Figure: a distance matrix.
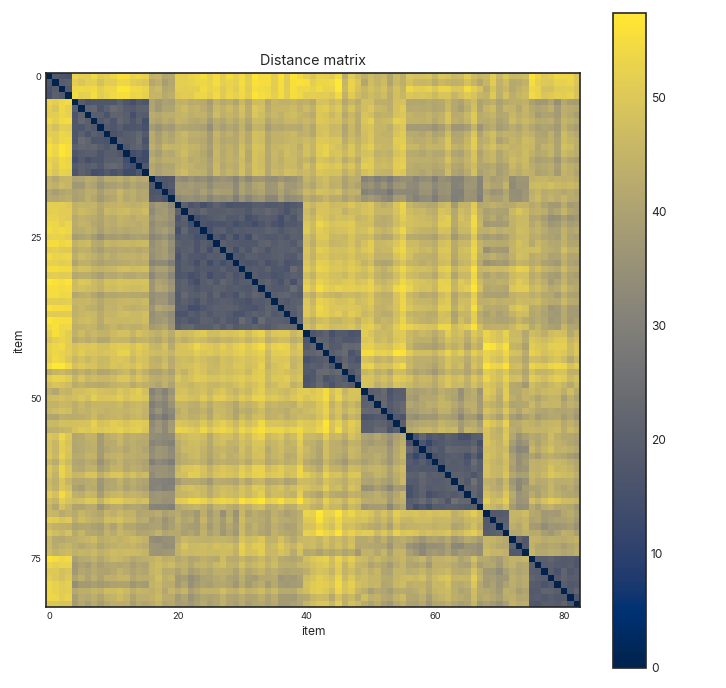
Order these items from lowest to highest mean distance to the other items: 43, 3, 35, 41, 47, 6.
35, 6, 41, 47, 43, 3
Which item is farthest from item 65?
2
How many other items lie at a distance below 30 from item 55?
6
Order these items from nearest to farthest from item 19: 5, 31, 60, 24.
60, 31, 24, 5
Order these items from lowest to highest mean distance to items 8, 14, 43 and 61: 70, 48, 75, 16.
48, 16, 70, 75
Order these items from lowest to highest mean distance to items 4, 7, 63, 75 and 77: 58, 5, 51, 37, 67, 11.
5, 11, 67, 58, 37, 51
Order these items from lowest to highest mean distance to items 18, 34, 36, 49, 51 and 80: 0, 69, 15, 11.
69, 15, 11, 0
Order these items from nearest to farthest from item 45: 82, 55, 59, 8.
59, 8, 82, 55
